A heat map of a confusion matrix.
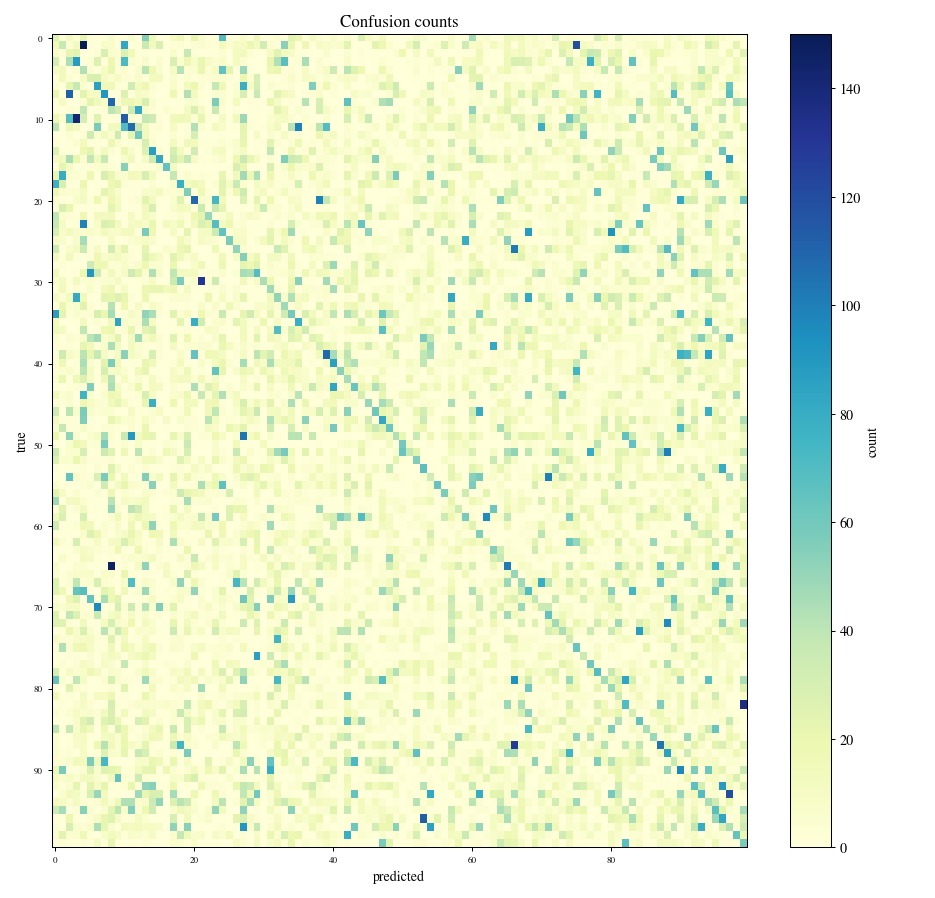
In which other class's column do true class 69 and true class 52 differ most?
34
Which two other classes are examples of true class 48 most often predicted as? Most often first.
90, 40
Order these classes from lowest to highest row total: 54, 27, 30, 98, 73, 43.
27, 98, 43, 30, 73, 54
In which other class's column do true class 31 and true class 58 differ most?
63
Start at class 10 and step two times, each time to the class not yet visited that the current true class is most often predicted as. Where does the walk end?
77
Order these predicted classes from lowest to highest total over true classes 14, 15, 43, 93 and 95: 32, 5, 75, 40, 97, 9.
32, 9, 75, 40, 5, 97
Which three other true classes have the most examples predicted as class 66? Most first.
87, 26, 79
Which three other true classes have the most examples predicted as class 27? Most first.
49, 97, 6
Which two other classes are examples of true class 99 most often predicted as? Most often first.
82, 47
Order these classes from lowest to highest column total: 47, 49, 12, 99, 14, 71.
12, 49, 71, 47, 14, 99
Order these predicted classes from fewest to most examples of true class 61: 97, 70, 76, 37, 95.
95, 76, 37, 70, 97
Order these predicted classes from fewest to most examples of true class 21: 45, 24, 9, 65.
65, 9, 24, 45
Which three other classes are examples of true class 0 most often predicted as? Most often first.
24, 13, 60
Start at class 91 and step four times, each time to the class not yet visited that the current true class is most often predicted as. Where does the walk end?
29
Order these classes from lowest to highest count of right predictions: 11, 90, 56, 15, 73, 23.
73, 56, 23, 15, 90, 11
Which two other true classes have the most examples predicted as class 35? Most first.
11, 30
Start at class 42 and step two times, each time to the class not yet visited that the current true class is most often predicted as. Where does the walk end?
23
